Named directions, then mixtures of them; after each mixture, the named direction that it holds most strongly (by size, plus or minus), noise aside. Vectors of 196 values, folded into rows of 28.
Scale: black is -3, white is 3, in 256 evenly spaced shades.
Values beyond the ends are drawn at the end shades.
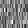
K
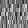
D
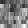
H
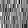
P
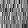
P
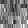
H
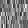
D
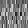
D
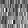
K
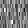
K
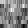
H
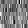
P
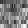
H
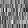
K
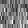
K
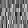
D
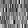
K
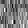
K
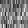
D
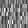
D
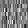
D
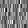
K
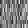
K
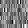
K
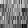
H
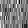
P
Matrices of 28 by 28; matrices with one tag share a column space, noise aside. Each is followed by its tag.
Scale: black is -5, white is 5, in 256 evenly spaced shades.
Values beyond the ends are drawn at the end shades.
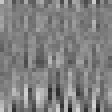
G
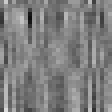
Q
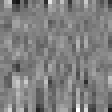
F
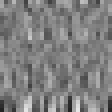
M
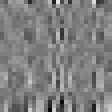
M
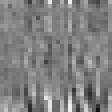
G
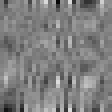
F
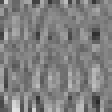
M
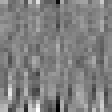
G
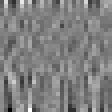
F
